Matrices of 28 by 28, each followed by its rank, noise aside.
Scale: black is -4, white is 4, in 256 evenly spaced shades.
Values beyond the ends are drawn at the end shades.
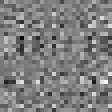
two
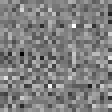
five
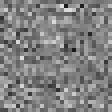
five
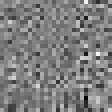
four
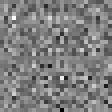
four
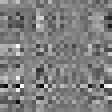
two
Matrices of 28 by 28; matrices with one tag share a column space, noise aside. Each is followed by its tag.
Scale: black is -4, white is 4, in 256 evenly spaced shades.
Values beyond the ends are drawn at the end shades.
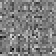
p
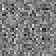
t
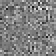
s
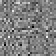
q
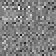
s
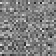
q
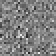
p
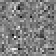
p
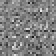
q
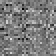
t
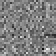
p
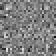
p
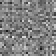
q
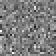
p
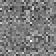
s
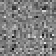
p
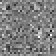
p
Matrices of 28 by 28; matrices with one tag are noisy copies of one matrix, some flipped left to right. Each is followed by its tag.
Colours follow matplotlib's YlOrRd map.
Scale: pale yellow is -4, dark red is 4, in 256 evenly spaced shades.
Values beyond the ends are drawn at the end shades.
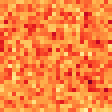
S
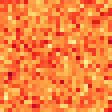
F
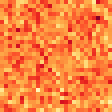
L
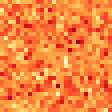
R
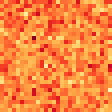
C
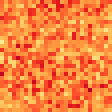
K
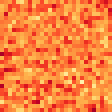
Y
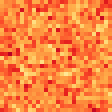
Y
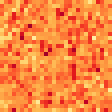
L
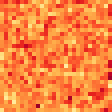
F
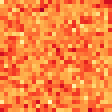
Y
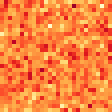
S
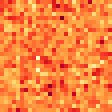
Y
